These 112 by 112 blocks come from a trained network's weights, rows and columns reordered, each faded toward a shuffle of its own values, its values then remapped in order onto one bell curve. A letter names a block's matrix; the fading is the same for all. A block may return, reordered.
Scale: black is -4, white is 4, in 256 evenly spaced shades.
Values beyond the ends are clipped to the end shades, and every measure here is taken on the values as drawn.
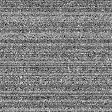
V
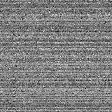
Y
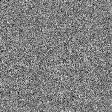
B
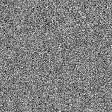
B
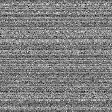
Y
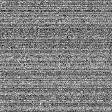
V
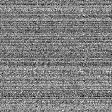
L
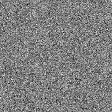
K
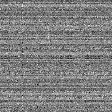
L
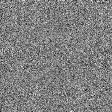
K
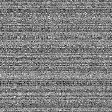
Y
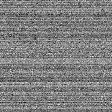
Y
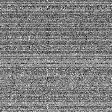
Y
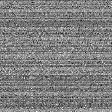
V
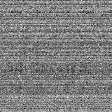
Y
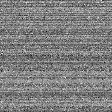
V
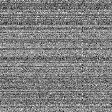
L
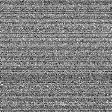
V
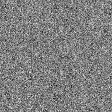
K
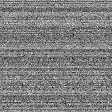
Y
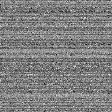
V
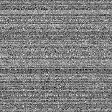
L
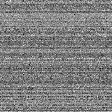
Y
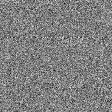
B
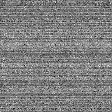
V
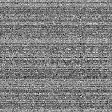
L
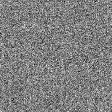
K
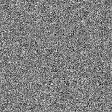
K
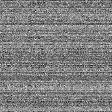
Y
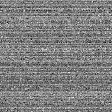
V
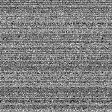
V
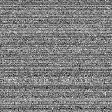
L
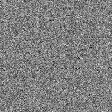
B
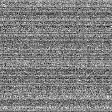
Y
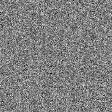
K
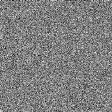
B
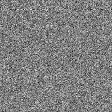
B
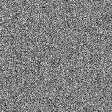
K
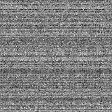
L
